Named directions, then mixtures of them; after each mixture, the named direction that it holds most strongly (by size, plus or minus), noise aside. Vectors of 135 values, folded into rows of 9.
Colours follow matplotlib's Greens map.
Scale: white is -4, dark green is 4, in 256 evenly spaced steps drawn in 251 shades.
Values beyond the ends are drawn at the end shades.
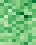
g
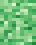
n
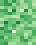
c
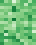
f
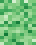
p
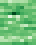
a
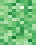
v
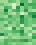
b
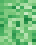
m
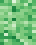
f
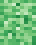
n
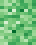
c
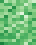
g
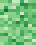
p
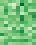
b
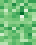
b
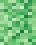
v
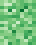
c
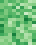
m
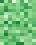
p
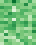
f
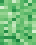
f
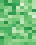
b
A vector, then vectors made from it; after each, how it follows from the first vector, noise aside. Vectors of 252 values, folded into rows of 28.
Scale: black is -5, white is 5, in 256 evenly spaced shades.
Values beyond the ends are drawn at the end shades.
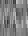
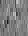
partly zeroed.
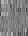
wrapped around, partly zeroed.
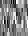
scaled up.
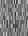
sign-scrambled.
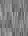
reversed, shrunk.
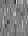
partly zeroed.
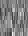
reversed, negated.
